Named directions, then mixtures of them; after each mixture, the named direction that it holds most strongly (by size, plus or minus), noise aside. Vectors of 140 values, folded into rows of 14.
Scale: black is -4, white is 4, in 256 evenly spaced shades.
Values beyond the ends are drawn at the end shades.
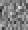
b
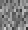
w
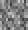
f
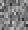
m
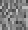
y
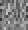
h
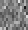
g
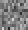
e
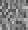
y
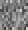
w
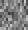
g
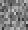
m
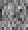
b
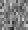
m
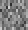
f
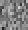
b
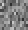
m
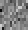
b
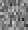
m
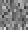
w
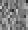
y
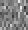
g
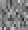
f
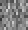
h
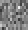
b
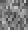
e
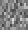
e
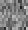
g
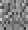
h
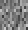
w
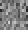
h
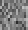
y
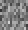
m
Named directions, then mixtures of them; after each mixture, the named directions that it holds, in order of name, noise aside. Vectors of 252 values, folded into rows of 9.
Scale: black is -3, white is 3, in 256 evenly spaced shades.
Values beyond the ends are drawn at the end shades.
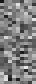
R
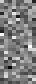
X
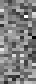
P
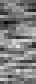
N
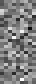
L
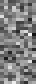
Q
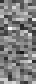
Q, R.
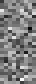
L, R.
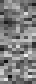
N, R.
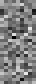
L.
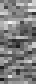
N.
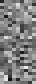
R.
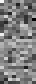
N, R, X.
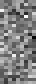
P.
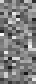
X.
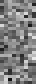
P, R.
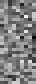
P, Q.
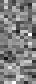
Q.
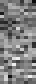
N, R, X.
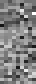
L, N, P.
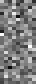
X.
